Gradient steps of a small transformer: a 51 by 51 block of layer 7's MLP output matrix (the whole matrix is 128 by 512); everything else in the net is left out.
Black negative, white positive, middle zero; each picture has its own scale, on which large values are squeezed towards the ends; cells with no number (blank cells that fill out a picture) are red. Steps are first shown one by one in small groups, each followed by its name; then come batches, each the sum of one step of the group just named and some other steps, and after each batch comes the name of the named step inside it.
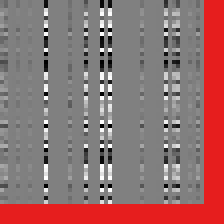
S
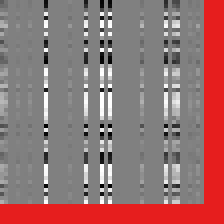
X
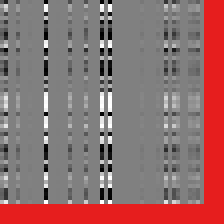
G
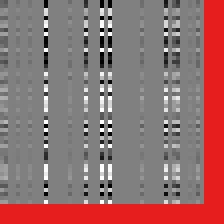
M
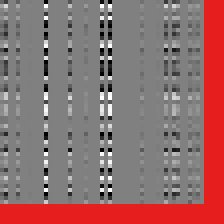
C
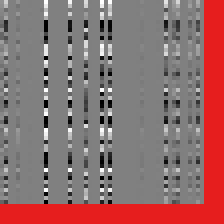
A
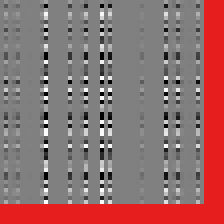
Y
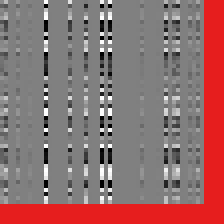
A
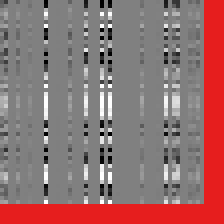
X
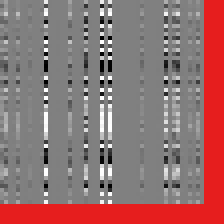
S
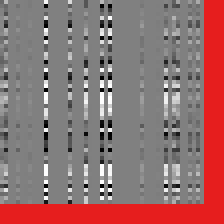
X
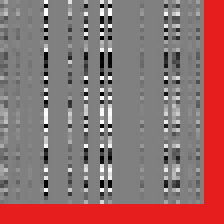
S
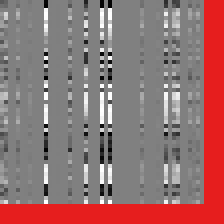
X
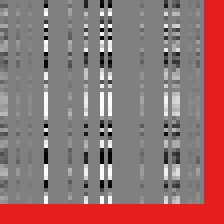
X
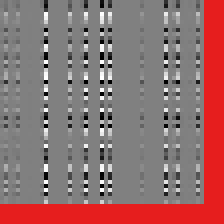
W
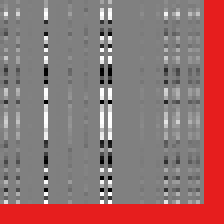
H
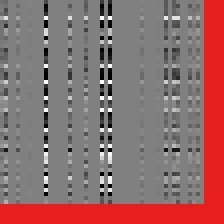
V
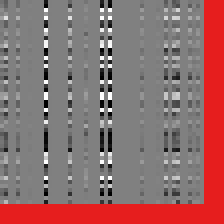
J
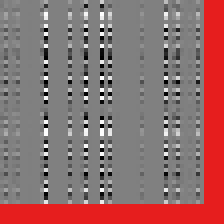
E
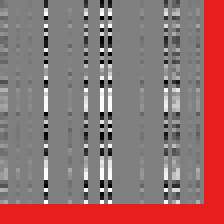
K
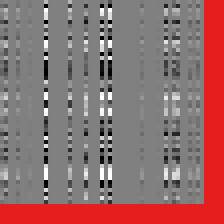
J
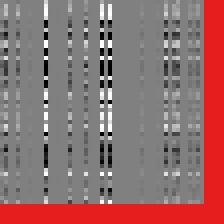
H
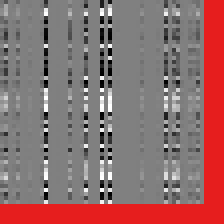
K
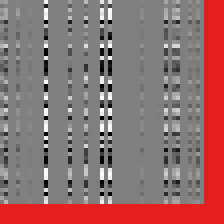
J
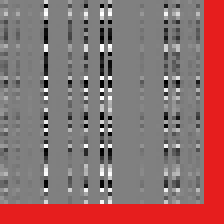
K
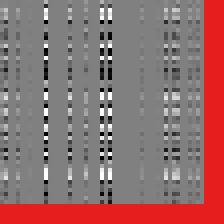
J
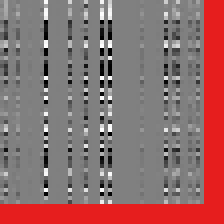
E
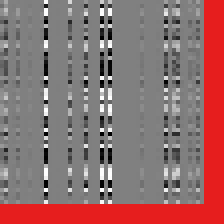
K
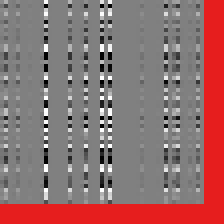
W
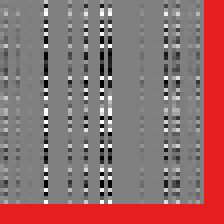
E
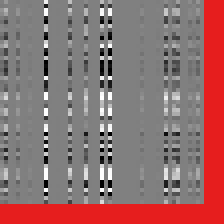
K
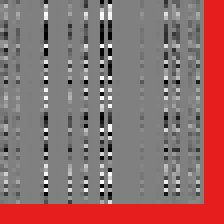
W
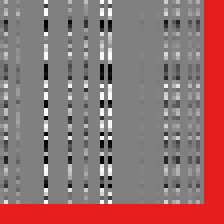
H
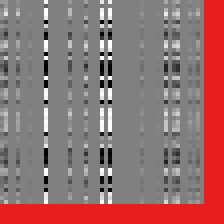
H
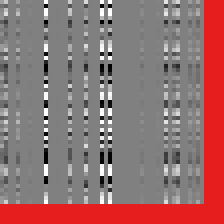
H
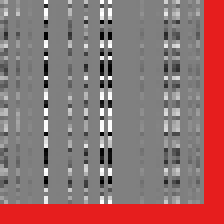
H
